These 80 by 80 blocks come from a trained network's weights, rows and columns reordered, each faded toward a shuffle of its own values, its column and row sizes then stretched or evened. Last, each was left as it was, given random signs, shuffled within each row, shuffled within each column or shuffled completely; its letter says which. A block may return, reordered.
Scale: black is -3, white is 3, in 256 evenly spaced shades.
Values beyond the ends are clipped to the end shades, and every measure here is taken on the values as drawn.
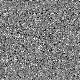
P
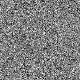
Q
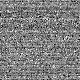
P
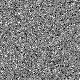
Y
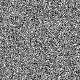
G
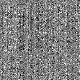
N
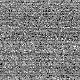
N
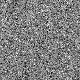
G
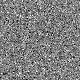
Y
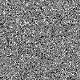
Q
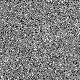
Y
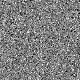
Y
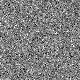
Y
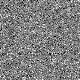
P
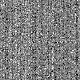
N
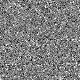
P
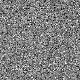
P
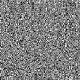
N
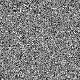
Q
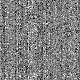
N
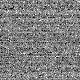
P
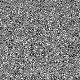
P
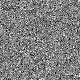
Y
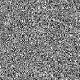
N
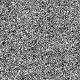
Q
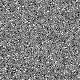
Y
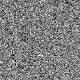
Q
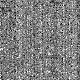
N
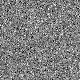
Y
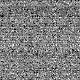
N
